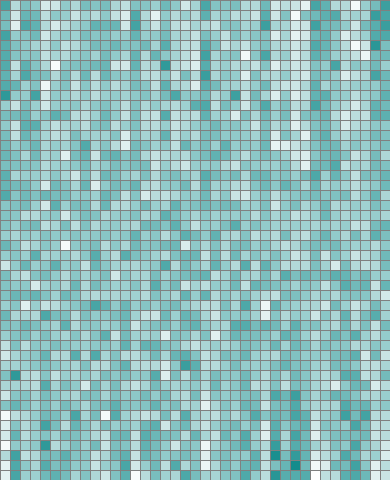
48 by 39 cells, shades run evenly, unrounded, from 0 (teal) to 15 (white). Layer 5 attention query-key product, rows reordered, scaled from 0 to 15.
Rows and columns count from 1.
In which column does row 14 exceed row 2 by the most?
31
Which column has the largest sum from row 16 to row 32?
36
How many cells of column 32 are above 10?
8
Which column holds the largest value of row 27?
34
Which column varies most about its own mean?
30
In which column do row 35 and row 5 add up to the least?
38
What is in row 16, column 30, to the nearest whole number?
12
